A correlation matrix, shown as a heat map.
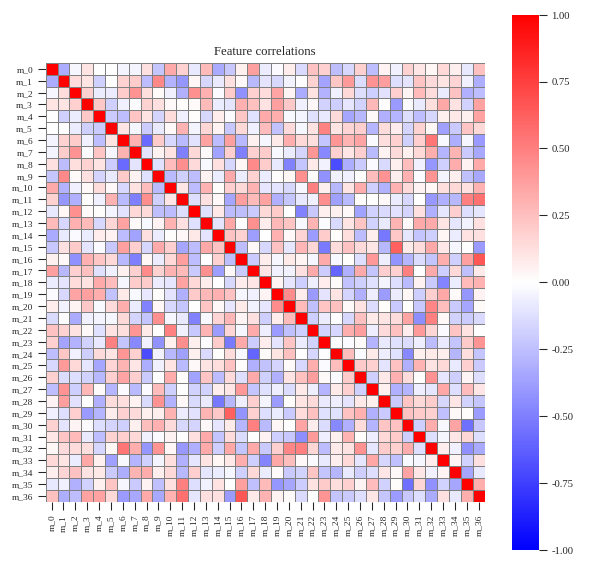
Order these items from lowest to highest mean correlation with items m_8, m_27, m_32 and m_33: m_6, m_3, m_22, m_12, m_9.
m_12, m_6, m_22, m_9, m_3
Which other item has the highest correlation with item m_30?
m_17
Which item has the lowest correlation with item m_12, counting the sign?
m_21
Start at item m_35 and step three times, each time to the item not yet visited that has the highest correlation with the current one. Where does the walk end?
m_16
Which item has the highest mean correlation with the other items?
m_13
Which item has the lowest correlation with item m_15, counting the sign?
m_23
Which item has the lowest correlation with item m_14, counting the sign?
m_28
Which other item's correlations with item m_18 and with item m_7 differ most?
m_11
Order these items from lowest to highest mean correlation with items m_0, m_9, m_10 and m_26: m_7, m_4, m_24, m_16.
m_24, m_4, m_16, m_7
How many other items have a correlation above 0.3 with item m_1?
4
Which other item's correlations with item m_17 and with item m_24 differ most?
m_8
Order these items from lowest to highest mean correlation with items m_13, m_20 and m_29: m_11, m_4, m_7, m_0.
m_4, m_11, m_7, m_0
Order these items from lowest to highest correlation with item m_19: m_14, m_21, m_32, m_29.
m_29, m_21, m_32, m_14
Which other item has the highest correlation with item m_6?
m_32
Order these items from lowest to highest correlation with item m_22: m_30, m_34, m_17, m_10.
m_30, m_34, m_17, m_10
